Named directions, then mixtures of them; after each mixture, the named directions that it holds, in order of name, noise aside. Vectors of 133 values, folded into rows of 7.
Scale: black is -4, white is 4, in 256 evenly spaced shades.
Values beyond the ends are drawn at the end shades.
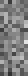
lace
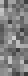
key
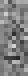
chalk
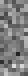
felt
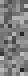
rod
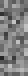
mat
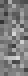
chalk.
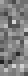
felt, mat.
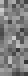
key.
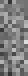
lace.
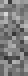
chalk, lace.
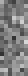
felt, lace, rod.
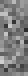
felt, mat.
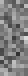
chalk, felt, rod.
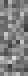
chalk, mat.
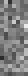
lace, mat.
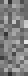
lace, mat.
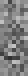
chalk, rod.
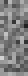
lace, mat.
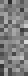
lace.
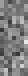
felt, lace, rod.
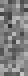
mat, rod.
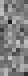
felt, key, lace.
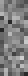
felt, key, lace.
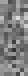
chalk, mat, rod.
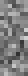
chalk, felt.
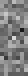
chalk, key, lace.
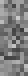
chalk, key, rod.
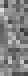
key.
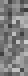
lace, mat, rod.
